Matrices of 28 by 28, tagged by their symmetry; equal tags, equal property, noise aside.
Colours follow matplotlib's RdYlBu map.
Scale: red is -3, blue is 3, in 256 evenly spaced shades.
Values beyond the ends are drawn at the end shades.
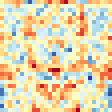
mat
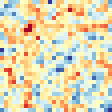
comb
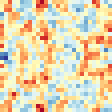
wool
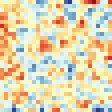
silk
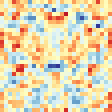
mat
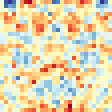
mat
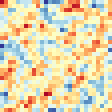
comb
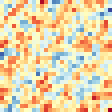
comb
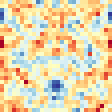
mat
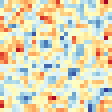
comb
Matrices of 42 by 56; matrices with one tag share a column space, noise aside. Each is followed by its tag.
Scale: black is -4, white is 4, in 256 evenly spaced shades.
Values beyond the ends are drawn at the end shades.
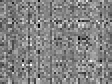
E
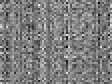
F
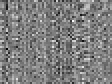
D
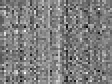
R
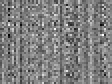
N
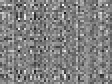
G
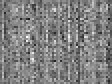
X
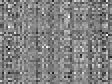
F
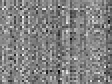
R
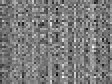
N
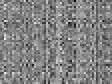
E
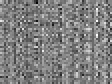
N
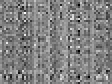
G
